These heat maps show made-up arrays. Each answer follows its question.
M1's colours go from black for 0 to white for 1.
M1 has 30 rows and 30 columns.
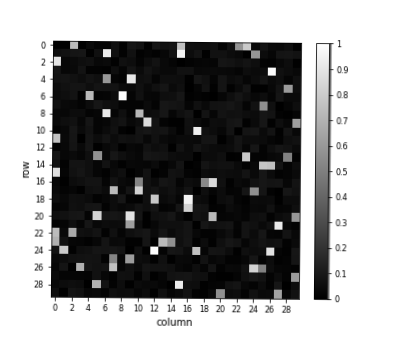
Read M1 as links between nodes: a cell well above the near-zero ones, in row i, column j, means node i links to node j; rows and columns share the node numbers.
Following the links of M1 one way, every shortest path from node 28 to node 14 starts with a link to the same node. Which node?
node 15
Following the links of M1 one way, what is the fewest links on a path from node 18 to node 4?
7
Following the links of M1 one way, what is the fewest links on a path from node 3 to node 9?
3
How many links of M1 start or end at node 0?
9
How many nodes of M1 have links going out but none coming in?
1
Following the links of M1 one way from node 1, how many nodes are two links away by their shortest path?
6
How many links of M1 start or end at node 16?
5
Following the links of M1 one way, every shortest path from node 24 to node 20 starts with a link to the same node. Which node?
node 26
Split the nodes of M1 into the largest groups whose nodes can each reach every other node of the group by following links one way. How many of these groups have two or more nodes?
1
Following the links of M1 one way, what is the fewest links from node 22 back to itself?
2
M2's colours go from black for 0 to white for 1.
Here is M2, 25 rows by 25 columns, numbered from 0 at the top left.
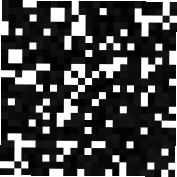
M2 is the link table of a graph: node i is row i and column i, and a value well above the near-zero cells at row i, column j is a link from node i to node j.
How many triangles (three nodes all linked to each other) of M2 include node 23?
2
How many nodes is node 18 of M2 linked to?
3
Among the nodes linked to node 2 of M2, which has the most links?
node 20
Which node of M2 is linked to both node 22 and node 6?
node 16
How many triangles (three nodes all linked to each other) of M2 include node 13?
2
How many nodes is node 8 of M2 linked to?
7
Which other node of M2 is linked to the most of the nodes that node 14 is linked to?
node 10
